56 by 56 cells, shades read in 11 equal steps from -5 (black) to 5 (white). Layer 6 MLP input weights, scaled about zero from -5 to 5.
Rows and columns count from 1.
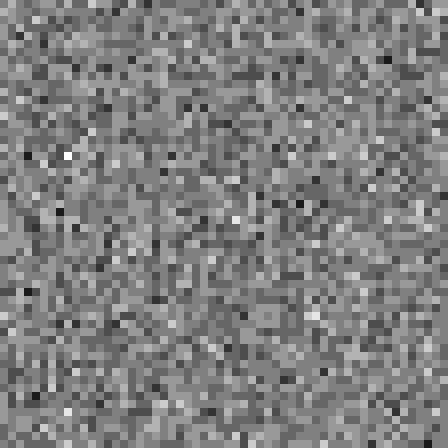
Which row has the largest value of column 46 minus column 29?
20
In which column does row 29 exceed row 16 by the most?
43
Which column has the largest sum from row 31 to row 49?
3
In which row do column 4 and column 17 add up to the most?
32
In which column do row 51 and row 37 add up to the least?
4
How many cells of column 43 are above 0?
21
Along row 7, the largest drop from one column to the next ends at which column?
53
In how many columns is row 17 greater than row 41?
21
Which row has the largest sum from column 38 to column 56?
2
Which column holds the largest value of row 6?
24
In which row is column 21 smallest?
22
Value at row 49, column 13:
-2
